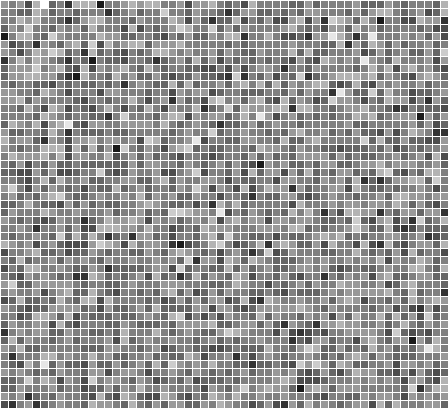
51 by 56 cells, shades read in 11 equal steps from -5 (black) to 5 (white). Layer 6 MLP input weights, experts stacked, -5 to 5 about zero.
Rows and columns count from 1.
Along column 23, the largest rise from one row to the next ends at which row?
32
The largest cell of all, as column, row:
6, 1
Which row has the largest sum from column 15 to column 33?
15
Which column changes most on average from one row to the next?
27
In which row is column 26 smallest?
14
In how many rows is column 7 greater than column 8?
23
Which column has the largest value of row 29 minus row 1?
13
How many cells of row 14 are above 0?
19
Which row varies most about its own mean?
31
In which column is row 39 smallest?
53
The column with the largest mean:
45
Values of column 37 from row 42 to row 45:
-2 -3 -1 0
